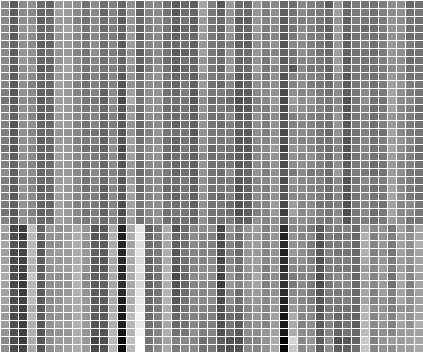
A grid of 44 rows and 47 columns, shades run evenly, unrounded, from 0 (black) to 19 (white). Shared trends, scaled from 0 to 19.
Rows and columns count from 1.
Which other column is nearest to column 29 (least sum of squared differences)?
45
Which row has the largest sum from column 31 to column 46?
44
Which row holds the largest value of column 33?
43
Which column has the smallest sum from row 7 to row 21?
32
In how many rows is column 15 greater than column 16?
28
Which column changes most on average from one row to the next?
33
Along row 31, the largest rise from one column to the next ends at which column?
15
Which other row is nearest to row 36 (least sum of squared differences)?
35
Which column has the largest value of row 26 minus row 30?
3
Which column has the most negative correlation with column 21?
26
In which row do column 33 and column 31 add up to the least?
9
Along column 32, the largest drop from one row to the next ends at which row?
29
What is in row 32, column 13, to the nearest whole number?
13
